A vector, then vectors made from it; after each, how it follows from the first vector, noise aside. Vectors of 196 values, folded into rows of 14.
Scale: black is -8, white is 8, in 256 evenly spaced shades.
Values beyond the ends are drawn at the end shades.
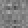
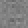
reversed, shrunk.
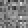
wrapped around, negated, scaled up.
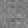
reversed, shrunk.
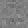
reversed, shrunk.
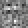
negated, scaled up.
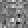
reversed, negated, scaled up.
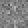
sign-scrambled.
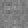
negated, shrunk.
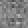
reversed.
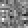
wrapped around, negated, scaled up.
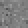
wrapped around, partly zeroed.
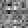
negated, scaled up.
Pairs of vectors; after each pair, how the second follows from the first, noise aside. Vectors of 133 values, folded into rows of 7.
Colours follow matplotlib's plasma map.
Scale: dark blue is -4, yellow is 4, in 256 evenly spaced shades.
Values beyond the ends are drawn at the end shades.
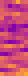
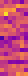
wrapped around.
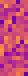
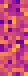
sign-scrambled.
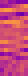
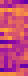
wrapped around.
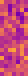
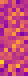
shuffled.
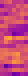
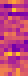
wrapped around.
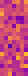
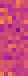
reversed, shrunk.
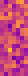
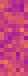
wrapped around, shrunk.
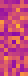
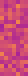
wrapped around, shrunk.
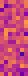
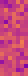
reversed, shrunk.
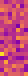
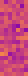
shrunk.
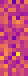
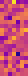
sign-scrambled.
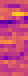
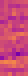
reversed, shrunk.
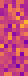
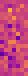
reversed, negated, partly zeroed.
